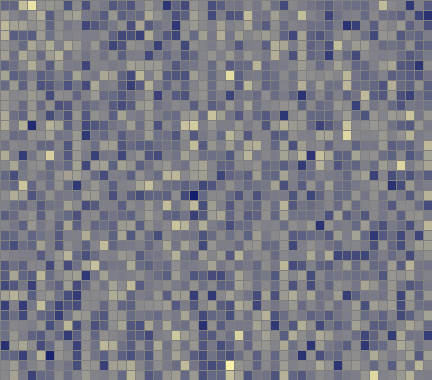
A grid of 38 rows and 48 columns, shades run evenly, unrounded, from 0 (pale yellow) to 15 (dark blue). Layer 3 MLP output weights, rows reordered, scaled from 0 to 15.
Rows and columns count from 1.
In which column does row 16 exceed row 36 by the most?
35
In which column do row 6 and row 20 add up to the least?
3
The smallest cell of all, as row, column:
37, 26
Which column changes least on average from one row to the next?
30
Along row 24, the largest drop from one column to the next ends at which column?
48
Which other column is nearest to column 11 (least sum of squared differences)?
44
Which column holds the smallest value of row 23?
20
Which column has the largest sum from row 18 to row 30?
45
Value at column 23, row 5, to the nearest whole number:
8
